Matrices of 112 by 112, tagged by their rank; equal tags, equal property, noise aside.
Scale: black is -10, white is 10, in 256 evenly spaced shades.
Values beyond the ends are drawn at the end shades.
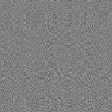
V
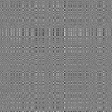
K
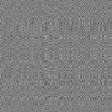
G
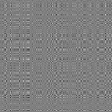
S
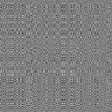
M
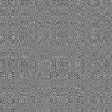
G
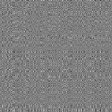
G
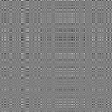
K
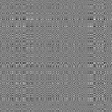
S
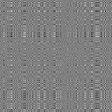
K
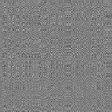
G
